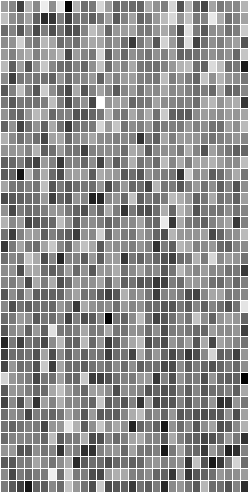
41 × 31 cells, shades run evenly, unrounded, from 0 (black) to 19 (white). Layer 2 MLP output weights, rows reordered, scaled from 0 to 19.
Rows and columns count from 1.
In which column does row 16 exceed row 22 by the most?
6
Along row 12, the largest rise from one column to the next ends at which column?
7
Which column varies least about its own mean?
19
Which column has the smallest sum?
20
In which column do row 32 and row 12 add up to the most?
1
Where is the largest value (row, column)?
9, 13
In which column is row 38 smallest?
21
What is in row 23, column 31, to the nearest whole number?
4
